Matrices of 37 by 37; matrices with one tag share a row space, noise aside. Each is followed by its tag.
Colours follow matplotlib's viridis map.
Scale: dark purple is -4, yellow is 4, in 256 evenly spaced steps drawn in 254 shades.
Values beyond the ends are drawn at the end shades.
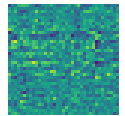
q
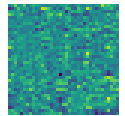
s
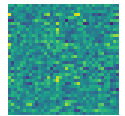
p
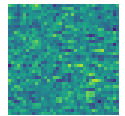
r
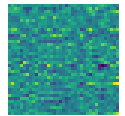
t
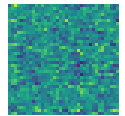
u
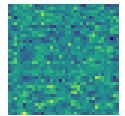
q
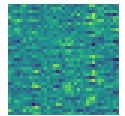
r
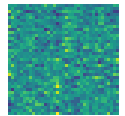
p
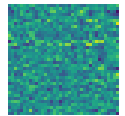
t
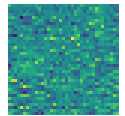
q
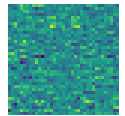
q
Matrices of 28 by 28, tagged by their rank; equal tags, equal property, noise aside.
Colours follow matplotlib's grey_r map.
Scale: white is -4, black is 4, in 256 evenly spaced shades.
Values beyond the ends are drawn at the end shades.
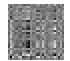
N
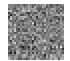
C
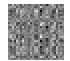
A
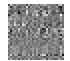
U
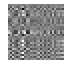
N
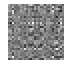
U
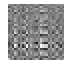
N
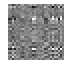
N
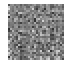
C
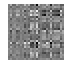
N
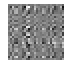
N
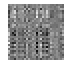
N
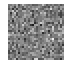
C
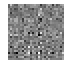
U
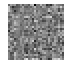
C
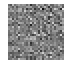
C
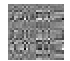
N
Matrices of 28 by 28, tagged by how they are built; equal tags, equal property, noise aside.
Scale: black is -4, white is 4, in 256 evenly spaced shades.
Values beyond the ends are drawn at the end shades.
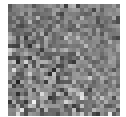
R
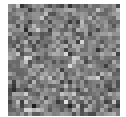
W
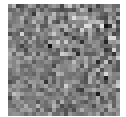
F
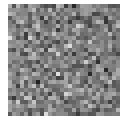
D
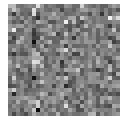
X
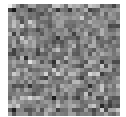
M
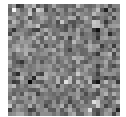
M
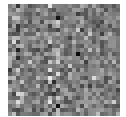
X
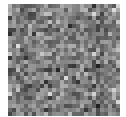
D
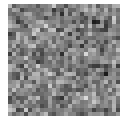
D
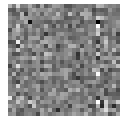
X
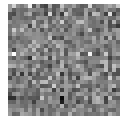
M
